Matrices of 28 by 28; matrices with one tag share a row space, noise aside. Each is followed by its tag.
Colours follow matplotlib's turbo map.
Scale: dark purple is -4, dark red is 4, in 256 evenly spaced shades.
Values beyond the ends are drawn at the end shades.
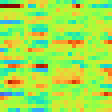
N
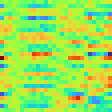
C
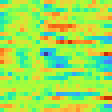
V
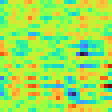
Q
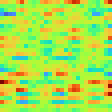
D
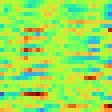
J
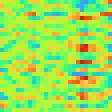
Q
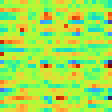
D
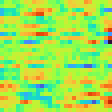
J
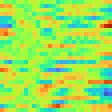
V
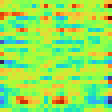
D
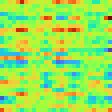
D
